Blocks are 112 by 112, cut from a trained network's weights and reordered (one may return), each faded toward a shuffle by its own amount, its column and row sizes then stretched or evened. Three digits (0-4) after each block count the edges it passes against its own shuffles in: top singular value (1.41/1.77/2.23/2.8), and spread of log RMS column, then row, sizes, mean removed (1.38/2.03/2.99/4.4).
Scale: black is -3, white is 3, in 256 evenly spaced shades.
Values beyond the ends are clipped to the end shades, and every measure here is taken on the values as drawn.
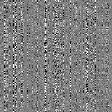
3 4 1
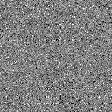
2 0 1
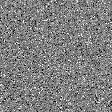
1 0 0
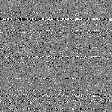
3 1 3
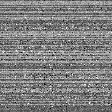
4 1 1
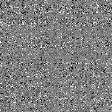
0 2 3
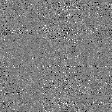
0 2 2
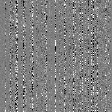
1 4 0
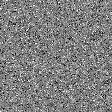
1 0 0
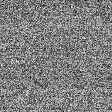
0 1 1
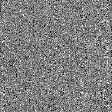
0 2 0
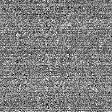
2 2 1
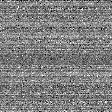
3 1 2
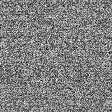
0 0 1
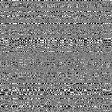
4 0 4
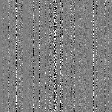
2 4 0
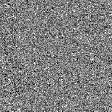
1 1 1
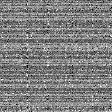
4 2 0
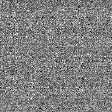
0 2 2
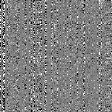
2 4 1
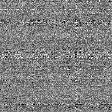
1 2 3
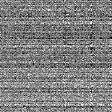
4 3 2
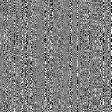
3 4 0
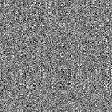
2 1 1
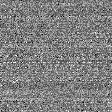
1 1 2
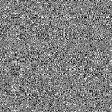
3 0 2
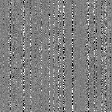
2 4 0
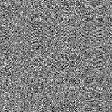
4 2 1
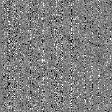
1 3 0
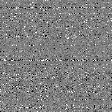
0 2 3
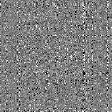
2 3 2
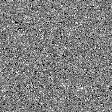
0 0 2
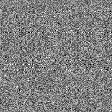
2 0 2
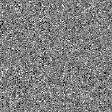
1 2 1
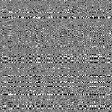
4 2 4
